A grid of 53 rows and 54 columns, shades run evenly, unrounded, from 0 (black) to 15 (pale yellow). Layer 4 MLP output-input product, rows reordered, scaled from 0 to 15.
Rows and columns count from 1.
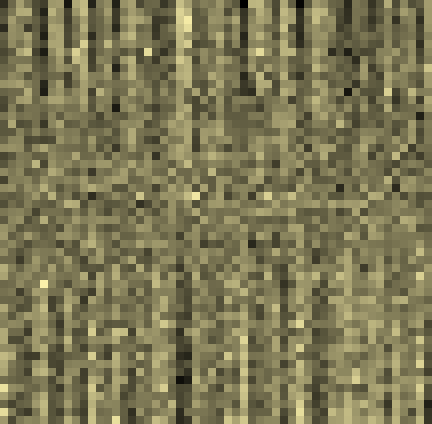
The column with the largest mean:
37
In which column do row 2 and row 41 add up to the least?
15
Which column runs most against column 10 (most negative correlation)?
18
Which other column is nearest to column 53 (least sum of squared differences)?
20
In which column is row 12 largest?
49
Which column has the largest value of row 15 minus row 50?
23
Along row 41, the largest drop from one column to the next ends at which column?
39
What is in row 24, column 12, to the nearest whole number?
11
